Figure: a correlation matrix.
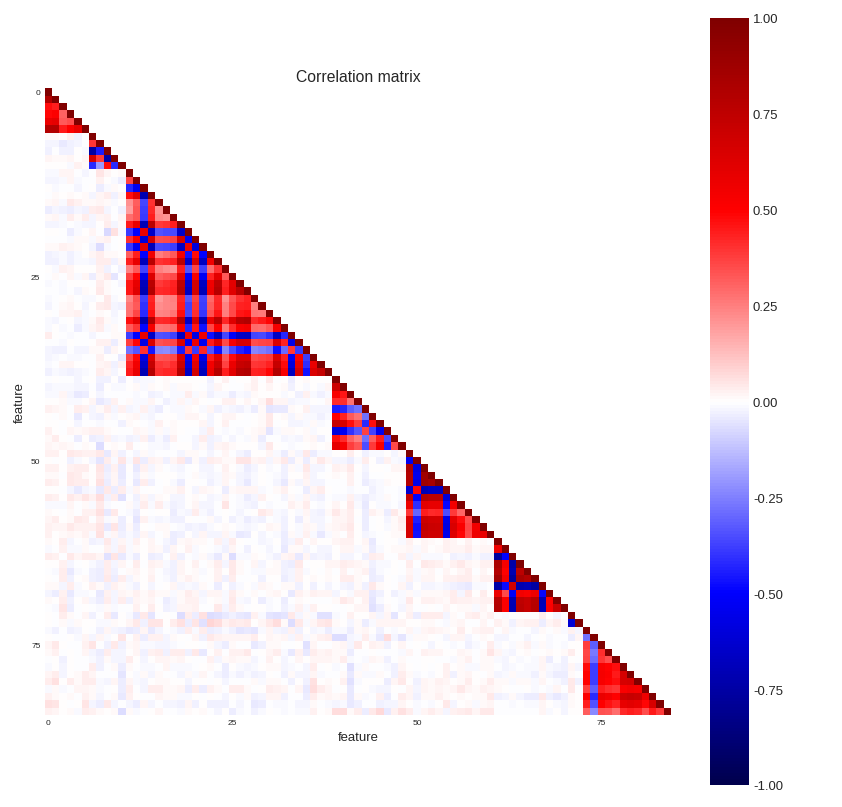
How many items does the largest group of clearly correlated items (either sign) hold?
28
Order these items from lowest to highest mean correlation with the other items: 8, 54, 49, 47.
54, 8, 47, 49
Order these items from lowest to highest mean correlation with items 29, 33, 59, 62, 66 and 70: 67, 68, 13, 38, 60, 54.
67, 54, 38, 13, 60, 68
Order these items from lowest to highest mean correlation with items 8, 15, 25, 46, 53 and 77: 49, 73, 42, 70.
42, 70, 73, 49
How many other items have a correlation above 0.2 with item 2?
5
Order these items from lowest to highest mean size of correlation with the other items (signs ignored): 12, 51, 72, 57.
72, 57, 51, 12
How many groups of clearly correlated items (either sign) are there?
8
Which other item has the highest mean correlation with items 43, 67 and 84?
63
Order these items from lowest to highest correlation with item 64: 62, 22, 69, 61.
22, 62, 69, 61
